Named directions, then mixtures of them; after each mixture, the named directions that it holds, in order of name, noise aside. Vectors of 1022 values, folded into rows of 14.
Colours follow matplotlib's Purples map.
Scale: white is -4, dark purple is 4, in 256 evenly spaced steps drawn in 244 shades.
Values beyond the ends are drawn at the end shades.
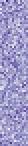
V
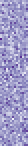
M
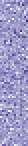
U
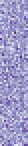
M, U.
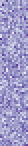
M, V.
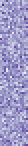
M, V.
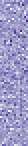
U.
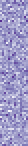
U, V.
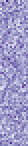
V.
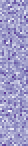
U, V.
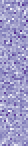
U.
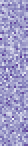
M.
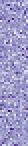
U.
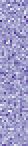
U, V.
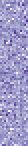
U.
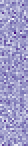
M, U.
